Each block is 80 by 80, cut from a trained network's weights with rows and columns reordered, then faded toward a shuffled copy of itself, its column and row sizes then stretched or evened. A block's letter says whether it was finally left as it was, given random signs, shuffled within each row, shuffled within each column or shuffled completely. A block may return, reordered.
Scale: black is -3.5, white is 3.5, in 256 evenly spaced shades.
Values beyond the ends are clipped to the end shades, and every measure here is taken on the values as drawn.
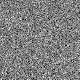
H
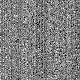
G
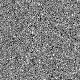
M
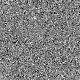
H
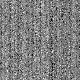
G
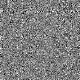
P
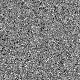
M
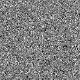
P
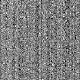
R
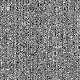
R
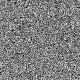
M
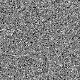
H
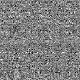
R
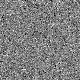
M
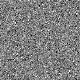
G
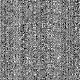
R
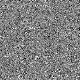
P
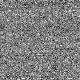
H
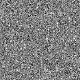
G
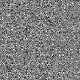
R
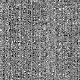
R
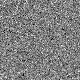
M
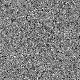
M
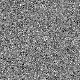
G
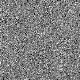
G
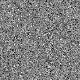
G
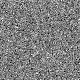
M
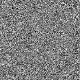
P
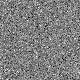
M
